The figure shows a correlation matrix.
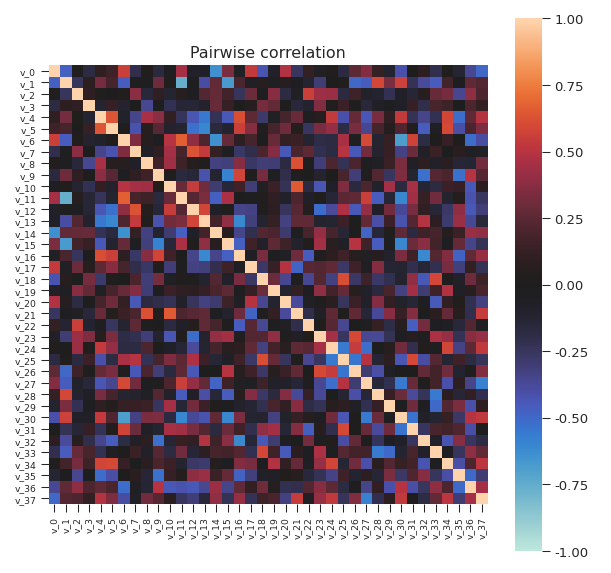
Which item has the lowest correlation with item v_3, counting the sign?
v_8
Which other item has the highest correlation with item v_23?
v_26
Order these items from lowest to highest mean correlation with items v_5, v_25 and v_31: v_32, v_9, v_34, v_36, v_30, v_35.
v_32, v_30, v_36, v_35, v_9, v_34
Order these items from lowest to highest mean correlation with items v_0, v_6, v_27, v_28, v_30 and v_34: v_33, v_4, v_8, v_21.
v_33, v_21, v_8, v_4
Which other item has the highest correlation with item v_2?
v_22
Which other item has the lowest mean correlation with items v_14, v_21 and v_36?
v_0
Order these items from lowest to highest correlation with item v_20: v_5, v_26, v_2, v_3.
v_2, v_3, v_26, v_5
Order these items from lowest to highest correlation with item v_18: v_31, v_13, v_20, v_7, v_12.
v_20, v_13, v_12, v_7, v_31
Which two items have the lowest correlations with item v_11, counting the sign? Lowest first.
v_1, v_30
